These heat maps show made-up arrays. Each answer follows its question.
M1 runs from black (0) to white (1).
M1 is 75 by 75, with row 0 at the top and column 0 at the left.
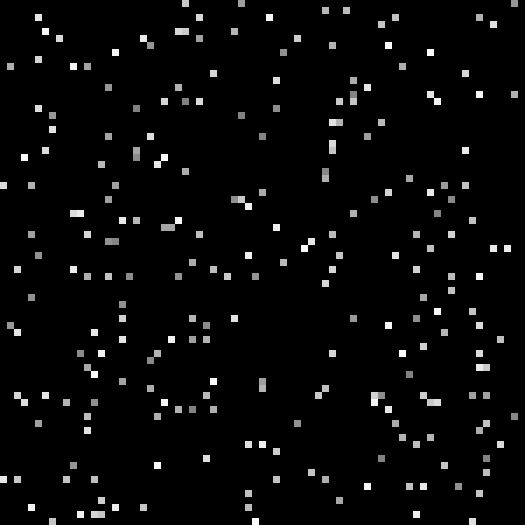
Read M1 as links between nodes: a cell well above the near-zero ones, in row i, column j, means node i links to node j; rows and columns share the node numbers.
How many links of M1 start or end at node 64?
5
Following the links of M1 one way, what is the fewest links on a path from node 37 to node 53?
6
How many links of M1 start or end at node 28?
9
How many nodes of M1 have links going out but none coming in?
4
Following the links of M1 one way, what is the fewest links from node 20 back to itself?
4
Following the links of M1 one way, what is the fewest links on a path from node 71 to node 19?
4
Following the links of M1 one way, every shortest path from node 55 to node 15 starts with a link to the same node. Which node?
node 21
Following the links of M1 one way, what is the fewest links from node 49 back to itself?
7
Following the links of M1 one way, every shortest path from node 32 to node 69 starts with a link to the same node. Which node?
node 39
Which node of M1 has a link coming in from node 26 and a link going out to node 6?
node 4
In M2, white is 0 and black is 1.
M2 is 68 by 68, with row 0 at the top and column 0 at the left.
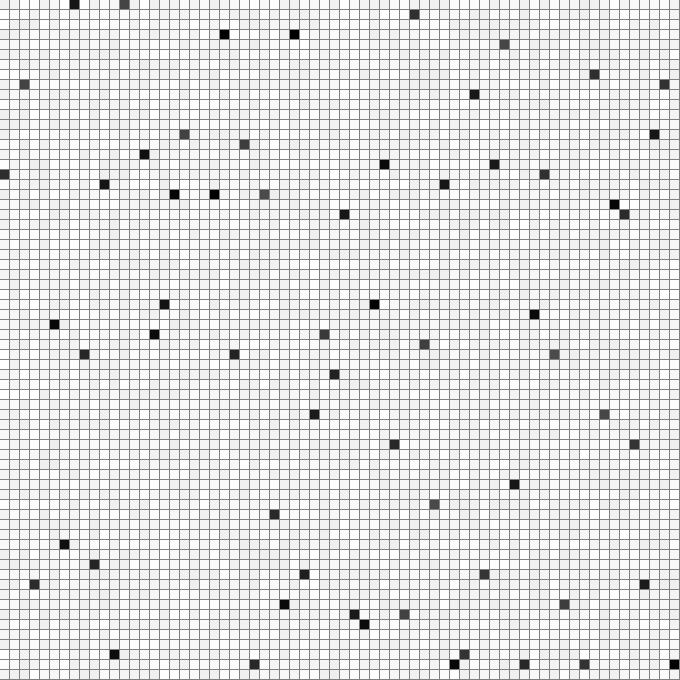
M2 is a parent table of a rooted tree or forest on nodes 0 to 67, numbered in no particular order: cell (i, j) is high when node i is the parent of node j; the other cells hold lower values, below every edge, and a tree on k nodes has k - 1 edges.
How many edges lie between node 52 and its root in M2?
5
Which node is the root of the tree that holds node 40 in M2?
20
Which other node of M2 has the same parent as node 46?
11
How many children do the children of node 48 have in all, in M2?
1
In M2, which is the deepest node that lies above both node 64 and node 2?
8
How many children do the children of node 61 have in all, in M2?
3
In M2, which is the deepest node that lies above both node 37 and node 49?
30
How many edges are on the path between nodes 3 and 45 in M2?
3
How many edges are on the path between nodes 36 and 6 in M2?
6
